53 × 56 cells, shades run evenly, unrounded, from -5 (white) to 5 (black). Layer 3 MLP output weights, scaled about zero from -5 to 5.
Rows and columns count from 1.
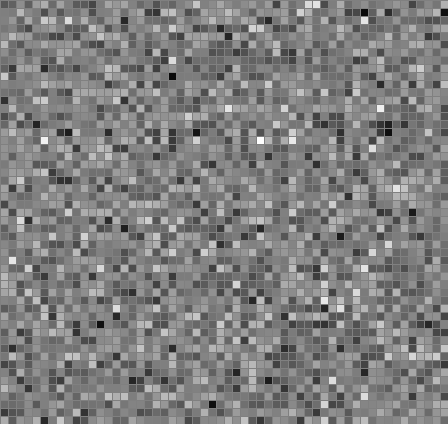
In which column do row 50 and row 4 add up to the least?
22
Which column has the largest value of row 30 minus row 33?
2
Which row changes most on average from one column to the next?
18
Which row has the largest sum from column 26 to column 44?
7
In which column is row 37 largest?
17
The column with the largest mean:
40
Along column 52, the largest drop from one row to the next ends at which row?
45
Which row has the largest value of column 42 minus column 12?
37
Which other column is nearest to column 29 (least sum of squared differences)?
54
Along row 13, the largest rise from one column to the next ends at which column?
16
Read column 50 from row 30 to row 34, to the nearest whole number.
0 0 1 1 1
